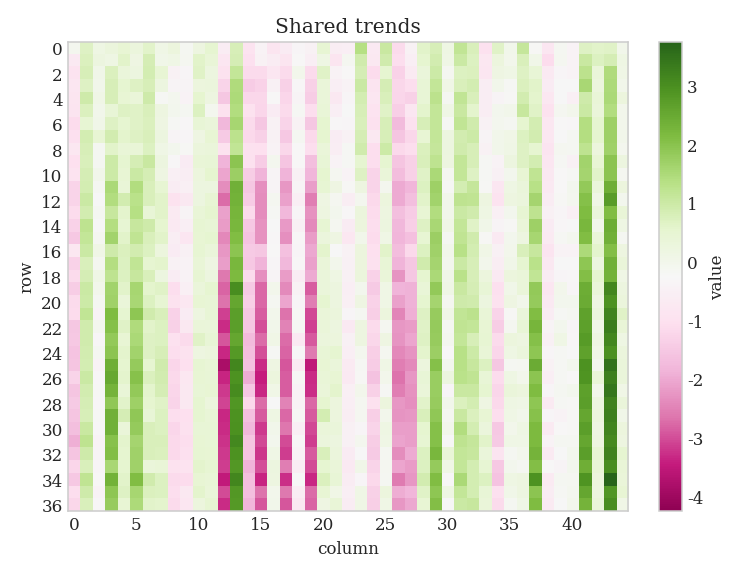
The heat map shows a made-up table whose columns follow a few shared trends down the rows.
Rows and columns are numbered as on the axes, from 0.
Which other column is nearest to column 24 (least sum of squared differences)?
0
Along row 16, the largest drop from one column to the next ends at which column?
14
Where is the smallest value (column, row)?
12, 25
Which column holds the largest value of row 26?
43
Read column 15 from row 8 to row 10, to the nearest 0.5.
-1 -1.5 -2
